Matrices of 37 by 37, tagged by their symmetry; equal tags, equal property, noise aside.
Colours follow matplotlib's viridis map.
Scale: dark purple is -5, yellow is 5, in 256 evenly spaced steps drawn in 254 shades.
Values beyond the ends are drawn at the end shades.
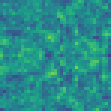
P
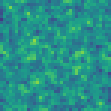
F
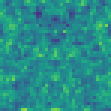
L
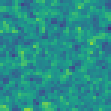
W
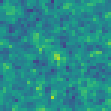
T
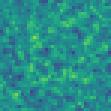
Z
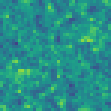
F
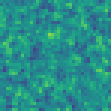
W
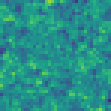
W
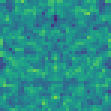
L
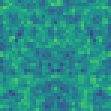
L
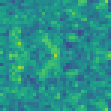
P
